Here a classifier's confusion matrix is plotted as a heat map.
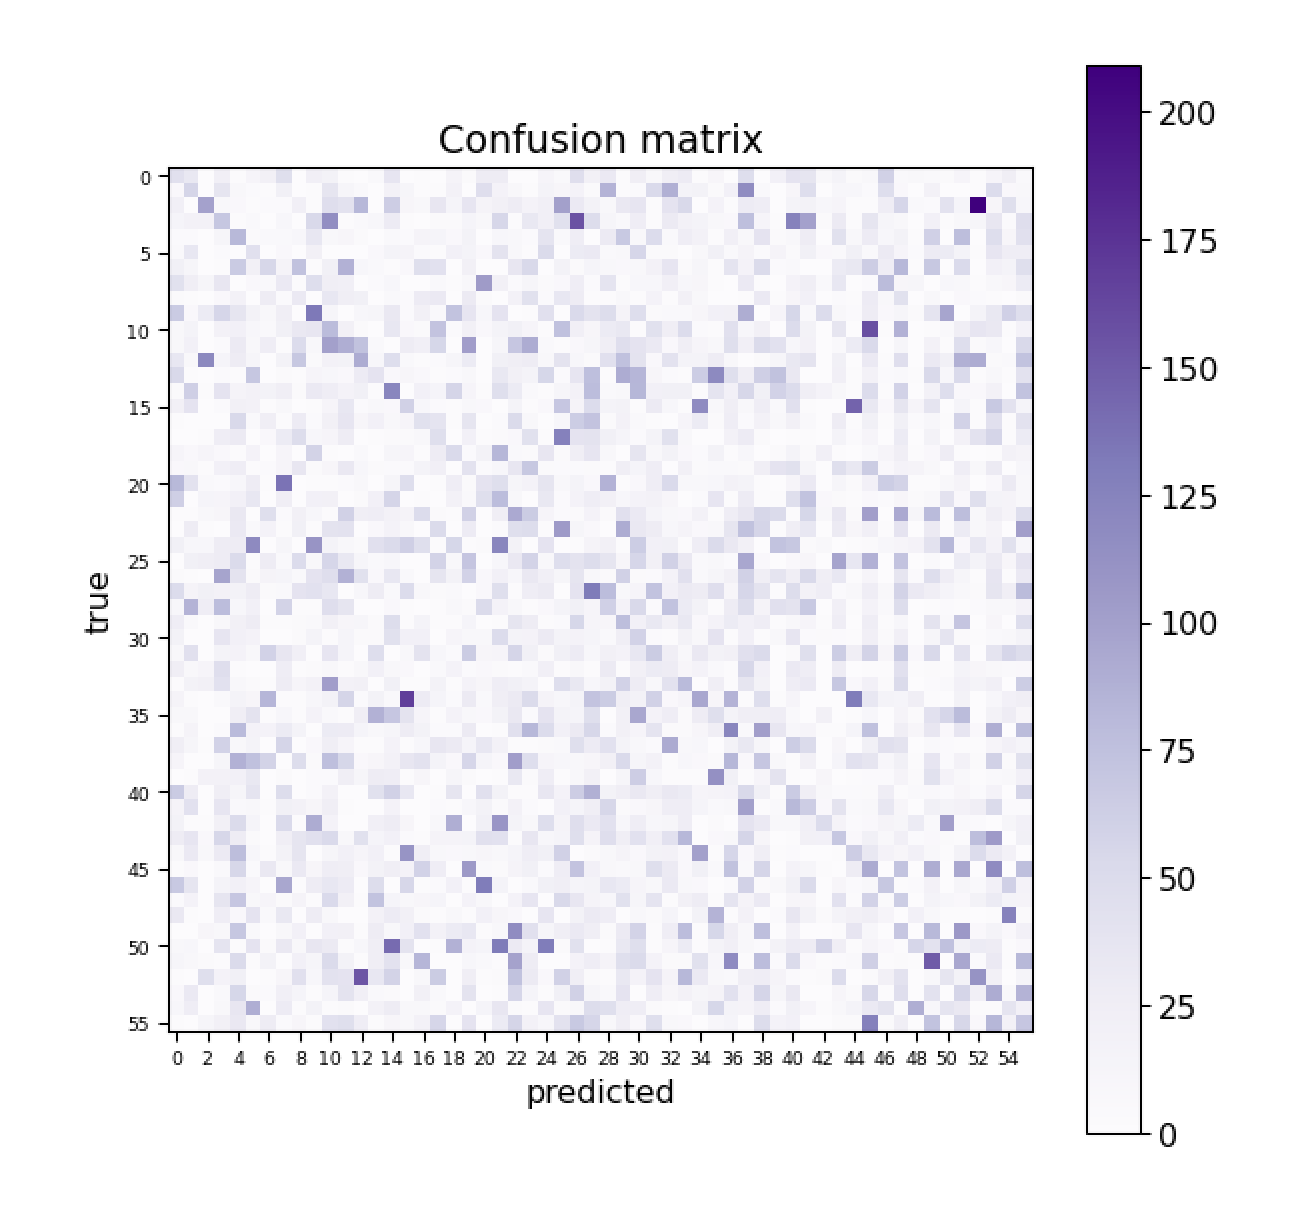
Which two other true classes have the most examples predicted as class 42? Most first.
50, 9
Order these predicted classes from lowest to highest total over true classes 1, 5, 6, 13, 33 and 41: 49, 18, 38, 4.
18, 4, 38, 49
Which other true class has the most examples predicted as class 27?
40
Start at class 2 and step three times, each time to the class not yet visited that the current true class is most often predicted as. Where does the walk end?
51
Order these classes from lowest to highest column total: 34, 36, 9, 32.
34, 9, 32, 36
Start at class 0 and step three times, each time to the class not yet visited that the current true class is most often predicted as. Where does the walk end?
7
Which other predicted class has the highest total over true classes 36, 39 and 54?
35
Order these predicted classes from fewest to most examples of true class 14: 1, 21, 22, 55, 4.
4, 22, 21, 1, 55
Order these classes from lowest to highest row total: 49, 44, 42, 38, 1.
1, 44, 42, 49, 38
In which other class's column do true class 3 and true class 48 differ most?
26
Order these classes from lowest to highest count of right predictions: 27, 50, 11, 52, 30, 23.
23, 30, 50, 11, 52, 27
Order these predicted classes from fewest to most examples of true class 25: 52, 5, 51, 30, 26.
5, 52, 51, 26, 30
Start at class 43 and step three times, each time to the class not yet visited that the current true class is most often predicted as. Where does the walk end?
45
